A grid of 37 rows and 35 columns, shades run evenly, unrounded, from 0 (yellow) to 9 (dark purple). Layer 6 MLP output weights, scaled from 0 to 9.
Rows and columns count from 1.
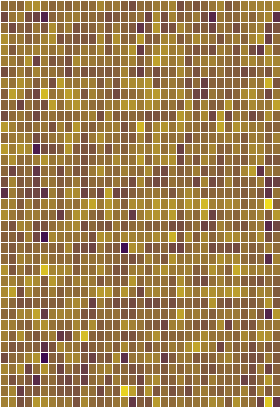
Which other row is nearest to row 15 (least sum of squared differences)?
4
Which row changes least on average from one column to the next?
1
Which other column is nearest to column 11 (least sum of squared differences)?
31
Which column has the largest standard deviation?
34
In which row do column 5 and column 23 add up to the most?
14
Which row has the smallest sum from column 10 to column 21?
19
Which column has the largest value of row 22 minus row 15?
6
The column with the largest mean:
5
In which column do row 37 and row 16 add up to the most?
33
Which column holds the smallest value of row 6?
20
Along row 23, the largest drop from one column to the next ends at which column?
17
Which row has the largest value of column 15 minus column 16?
36
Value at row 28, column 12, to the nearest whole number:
7
